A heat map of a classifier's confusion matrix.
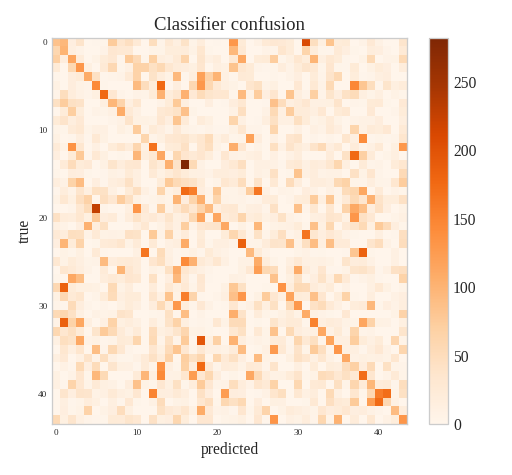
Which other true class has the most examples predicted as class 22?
0
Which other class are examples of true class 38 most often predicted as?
13
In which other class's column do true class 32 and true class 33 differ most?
1
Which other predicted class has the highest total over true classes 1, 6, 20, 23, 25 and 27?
16
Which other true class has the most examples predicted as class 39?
41
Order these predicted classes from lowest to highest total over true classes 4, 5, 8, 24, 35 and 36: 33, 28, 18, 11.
28, 33, 11, 18
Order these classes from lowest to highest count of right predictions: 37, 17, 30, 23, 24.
37, 24, 30, 17, 23
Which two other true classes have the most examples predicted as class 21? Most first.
40, 41
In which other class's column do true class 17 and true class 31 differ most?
25
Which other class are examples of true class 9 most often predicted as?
15
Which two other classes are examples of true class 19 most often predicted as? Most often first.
5, 10
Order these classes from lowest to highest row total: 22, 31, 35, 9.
9, 31, 22, 35
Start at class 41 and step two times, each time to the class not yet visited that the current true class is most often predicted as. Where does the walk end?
12
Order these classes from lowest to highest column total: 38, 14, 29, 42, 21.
42, 21, 29, 14, 38
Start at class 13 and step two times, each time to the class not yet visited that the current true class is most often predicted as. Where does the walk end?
18
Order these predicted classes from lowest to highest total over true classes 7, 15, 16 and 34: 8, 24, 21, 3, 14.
24, 21, 8, 14, 3
